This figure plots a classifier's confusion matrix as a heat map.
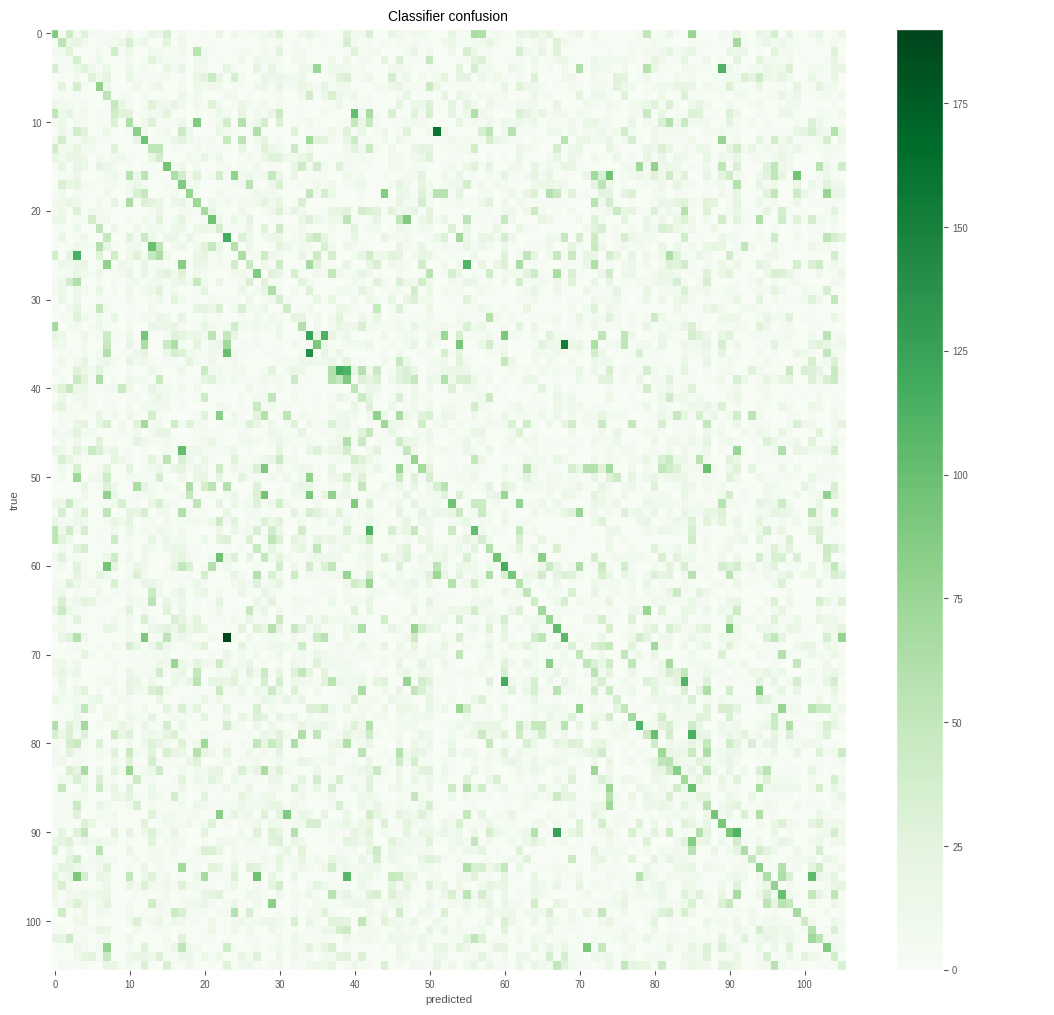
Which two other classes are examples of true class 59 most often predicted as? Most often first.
22, 65
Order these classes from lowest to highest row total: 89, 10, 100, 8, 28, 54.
8, 100, 28, 89, 10, 54
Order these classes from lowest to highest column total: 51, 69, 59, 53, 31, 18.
31, 59, 18, 51, 53, 69
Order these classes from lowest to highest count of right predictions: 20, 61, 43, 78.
20, 43, 61, 78
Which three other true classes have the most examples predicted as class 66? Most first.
71, 18, 60
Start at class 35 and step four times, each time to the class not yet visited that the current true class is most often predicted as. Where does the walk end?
70
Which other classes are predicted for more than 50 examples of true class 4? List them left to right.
35, 70, 79, 89
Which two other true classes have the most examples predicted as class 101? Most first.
95, 102
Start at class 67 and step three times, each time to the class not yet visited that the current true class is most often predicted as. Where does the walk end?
85
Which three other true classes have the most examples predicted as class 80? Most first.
79, 15, 69
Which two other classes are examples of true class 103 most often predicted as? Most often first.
71, 7
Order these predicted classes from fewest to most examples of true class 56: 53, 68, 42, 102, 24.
68, 24, 102, 53, 42
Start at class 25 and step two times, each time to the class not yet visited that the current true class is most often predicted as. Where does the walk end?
50
